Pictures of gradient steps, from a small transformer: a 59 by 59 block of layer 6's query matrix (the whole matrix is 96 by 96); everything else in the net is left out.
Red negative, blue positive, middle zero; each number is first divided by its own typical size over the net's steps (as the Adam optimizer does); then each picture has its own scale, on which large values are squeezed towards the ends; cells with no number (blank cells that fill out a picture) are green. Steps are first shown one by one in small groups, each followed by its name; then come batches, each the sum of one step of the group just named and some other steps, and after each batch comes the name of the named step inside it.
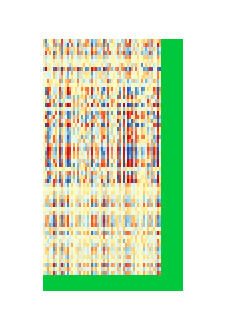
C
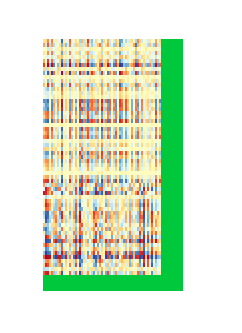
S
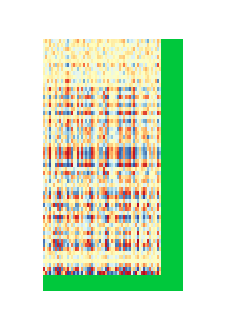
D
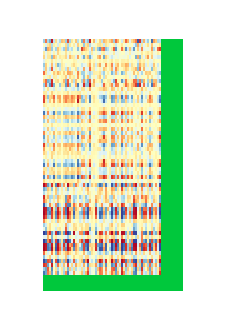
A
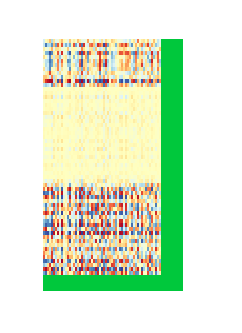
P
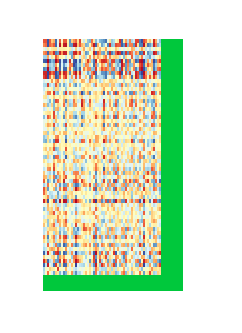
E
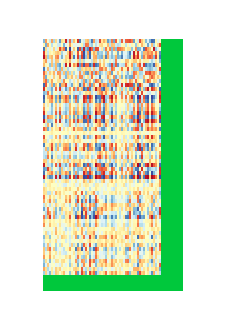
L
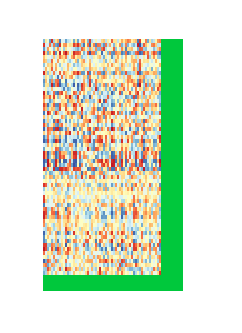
A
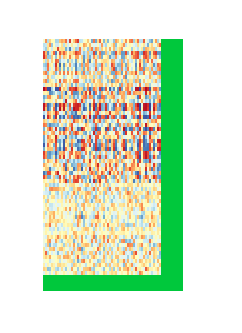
L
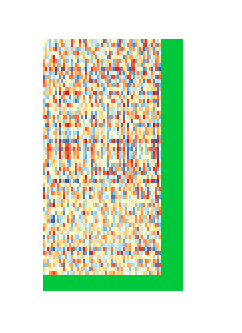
C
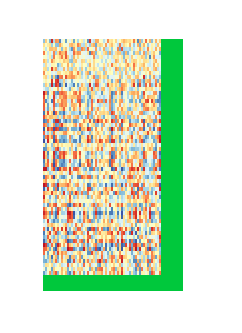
A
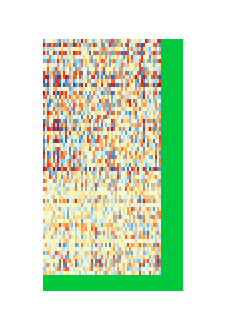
E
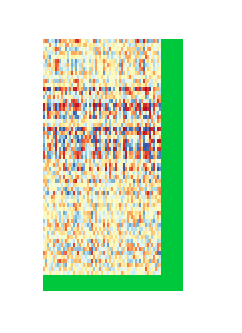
P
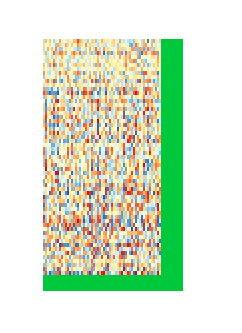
D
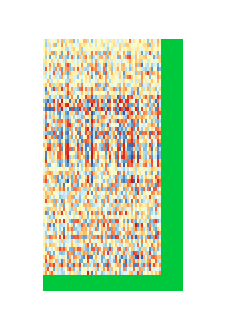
C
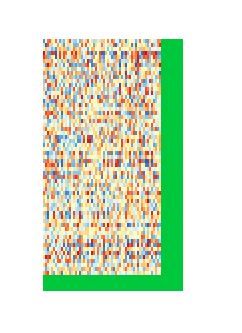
S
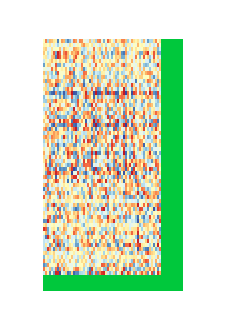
D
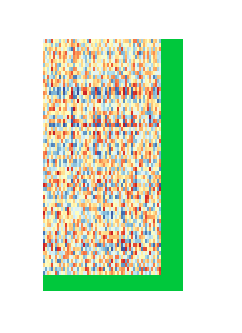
A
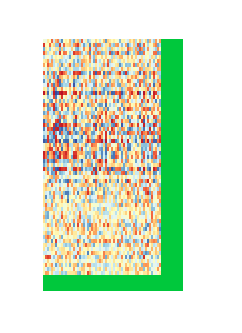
S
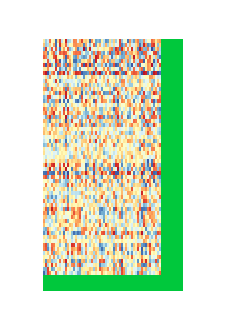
E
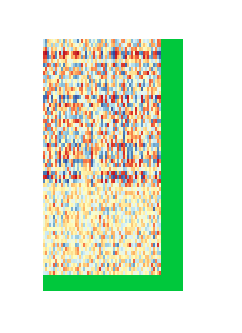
C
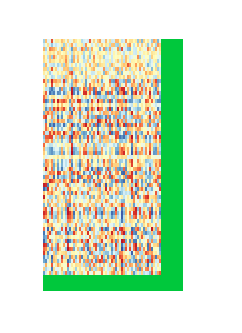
A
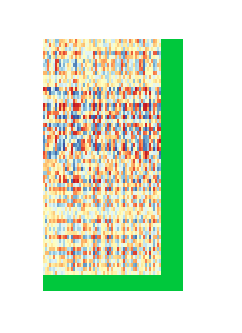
E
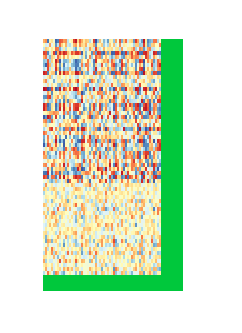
E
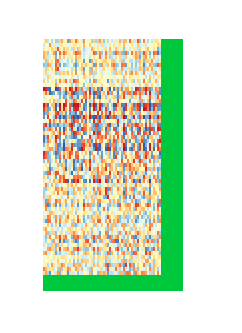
D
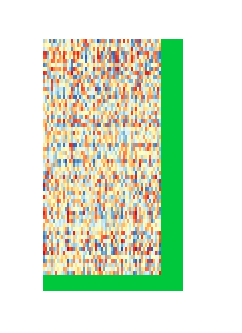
A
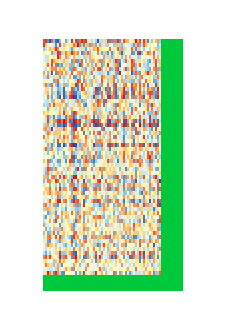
S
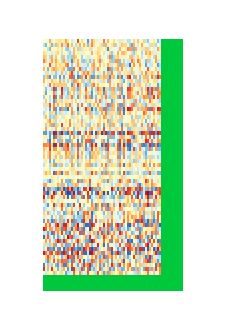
P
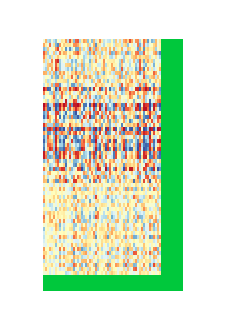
L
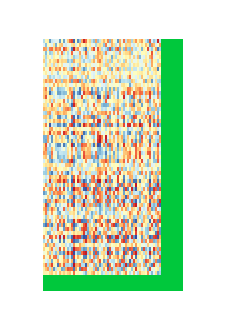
P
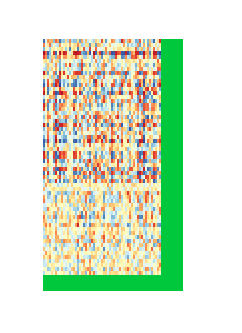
L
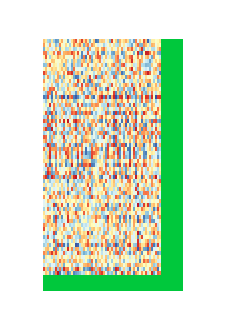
D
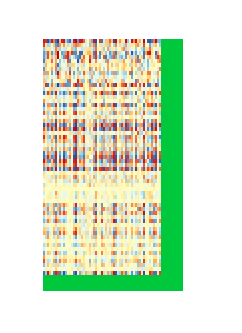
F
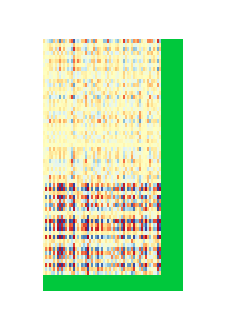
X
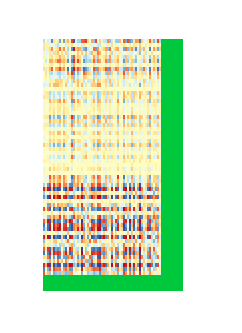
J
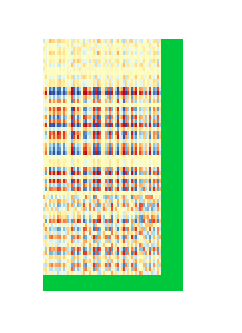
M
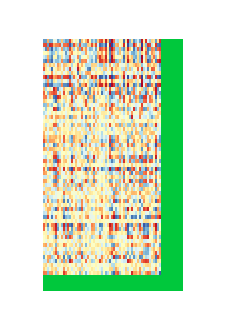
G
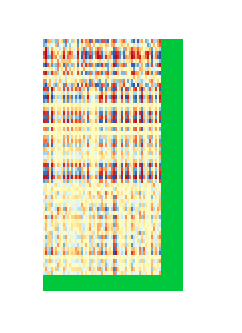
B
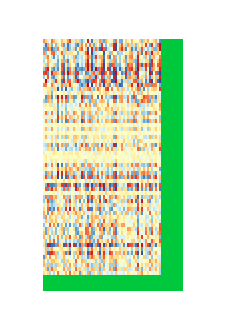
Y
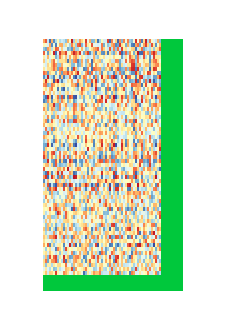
Y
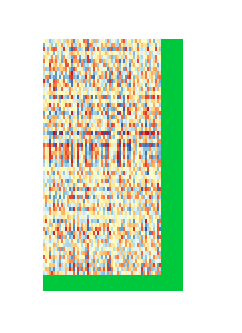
X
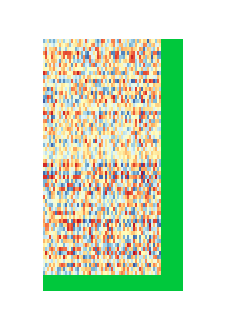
B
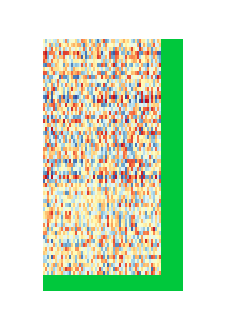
B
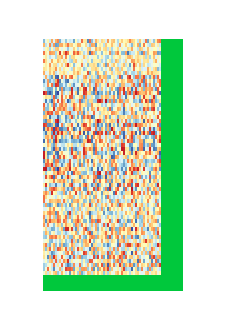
M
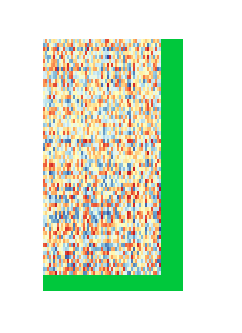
X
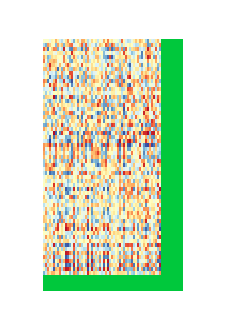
X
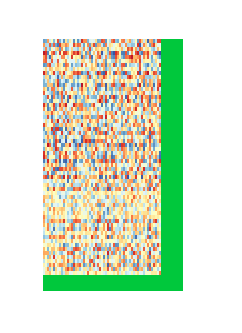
B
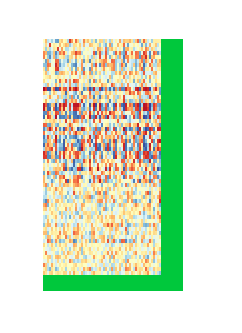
G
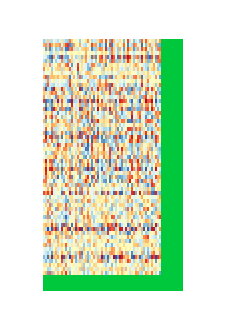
G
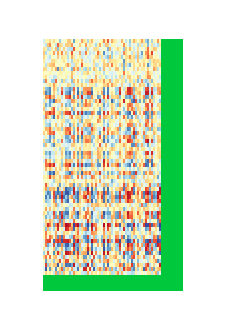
X
